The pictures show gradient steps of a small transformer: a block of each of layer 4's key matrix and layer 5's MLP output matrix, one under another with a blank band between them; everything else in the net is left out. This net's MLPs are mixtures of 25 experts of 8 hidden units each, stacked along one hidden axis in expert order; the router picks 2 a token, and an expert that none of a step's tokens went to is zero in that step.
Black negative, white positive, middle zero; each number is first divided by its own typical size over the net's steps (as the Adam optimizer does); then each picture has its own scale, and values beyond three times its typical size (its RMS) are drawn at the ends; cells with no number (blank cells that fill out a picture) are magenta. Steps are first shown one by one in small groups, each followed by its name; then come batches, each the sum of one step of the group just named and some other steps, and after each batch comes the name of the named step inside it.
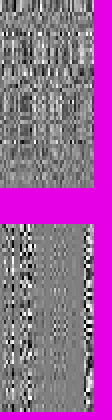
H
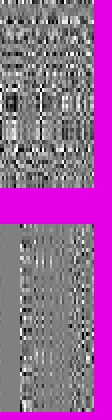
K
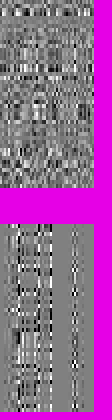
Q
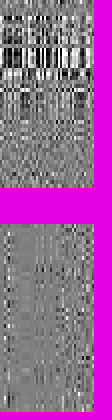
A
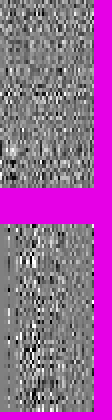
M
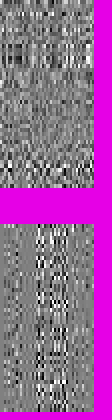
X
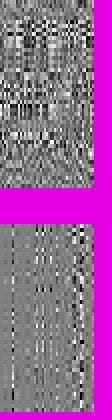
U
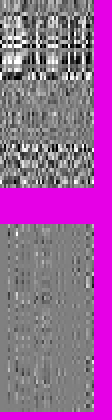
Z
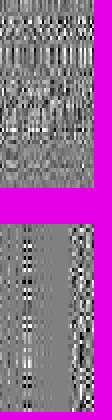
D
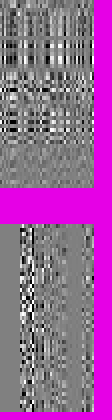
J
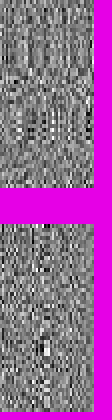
J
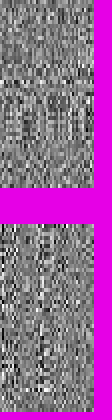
X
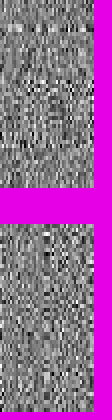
U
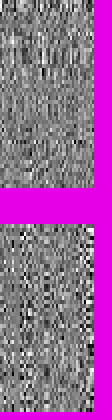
H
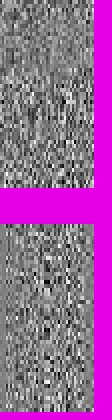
U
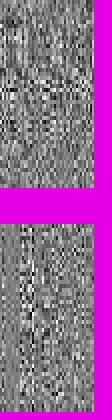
J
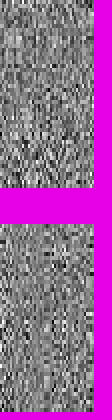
U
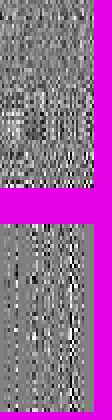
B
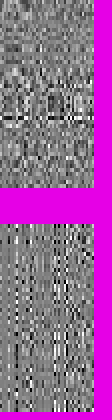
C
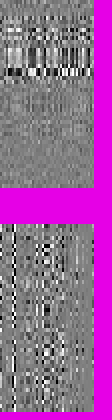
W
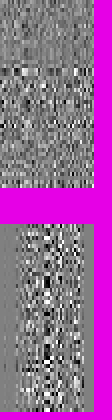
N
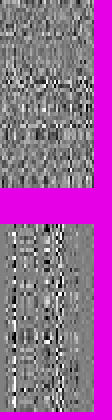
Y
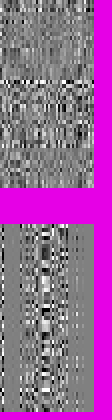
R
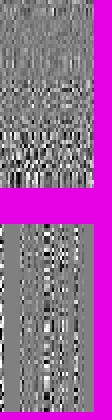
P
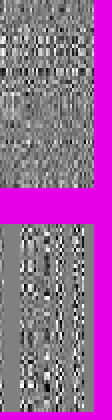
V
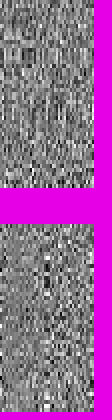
N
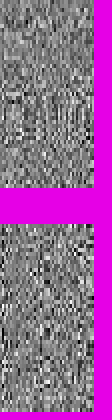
N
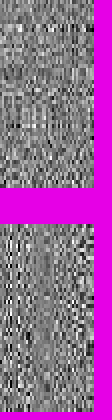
V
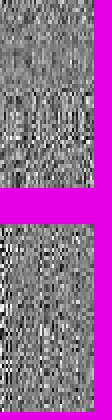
P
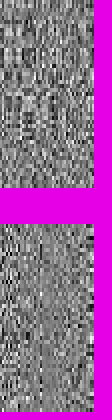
Y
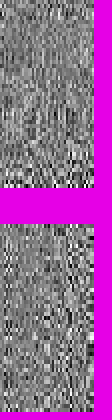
B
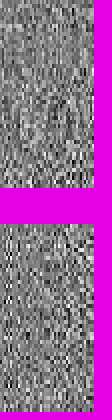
N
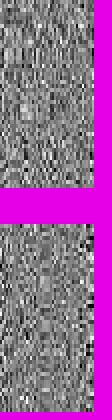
R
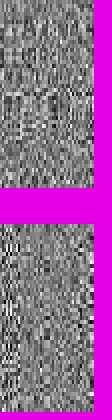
Y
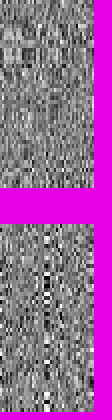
N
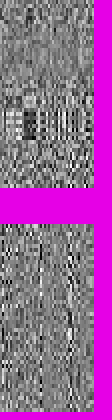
B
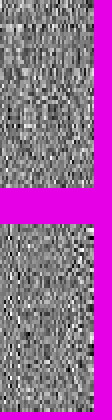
N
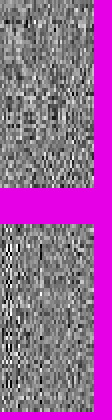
N
